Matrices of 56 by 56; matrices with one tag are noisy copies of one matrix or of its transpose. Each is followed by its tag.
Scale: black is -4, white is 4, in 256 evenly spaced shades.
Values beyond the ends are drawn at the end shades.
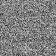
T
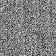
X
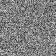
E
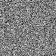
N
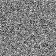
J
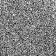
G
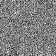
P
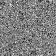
E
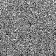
G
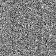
T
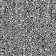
X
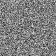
J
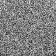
G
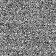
X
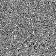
J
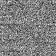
X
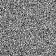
N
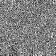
P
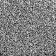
G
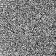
G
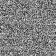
X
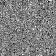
E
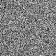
N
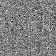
T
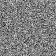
J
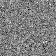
J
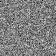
N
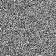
N
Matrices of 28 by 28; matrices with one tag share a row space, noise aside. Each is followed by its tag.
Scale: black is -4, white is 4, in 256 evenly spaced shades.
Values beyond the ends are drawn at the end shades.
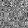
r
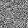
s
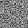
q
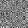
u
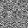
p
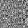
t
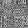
s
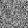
s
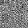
q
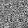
r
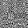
t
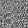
s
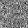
s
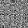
q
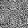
q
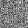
t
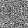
r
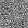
r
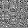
q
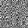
u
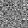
p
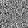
u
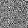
t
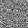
s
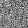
r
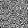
q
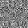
q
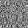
u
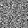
p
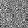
u
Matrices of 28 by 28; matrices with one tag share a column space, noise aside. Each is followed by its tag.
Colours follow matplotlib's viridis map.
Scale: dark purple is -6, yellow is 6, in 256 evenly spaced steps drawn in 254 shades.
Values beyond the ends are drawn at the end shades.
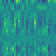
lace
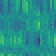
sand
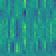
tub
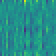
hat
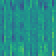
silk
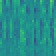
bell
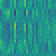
tub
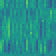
tub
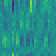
sand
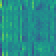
silk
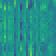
silk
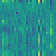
hat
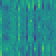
silk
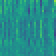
bell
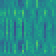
tub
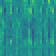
bell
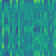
hat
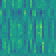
tub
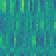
sand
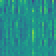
bell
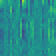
bell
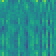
hat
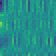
sand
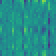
hat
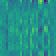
hat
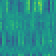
sand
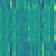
silk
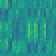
tub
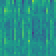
bell
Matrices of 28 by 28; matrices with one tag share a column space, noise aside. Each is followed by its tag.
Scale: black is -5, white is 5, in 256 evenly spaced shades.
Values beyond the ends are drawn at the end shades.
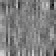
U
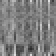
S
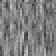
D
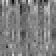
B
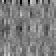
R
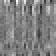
B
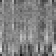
S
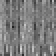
S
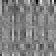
B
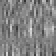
R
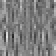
D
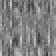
U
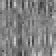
U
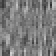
U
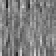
U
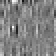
R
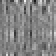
B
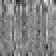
B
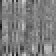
S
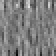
U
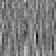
D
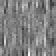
U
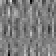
R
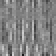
S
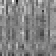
B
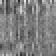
B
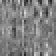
R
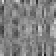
R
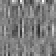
R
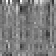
B
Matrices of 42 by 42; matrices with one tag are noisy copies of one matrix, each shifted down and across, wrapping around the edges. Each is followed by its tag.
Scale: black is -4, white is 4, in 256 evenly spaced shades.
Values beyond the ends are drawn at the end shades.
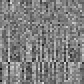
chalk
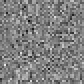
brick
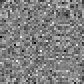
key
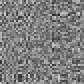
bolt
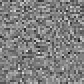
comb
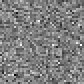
comb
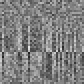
chalk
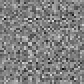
brick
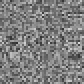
key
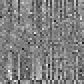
chalk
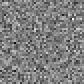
comb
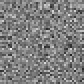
brick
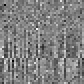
chalk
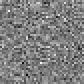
comb
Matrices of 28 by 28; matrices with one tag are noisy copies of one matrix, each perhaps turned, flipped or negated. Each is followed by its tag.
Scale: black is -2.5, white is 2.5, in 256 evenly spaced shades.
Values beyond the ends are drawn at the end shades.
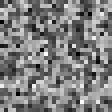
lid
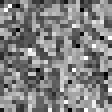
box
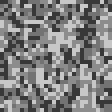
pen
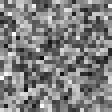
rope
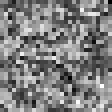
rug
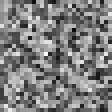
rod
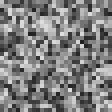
lid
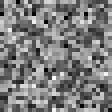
rod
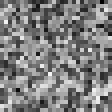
lid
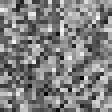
box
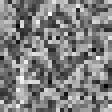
pen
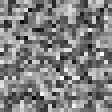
lid
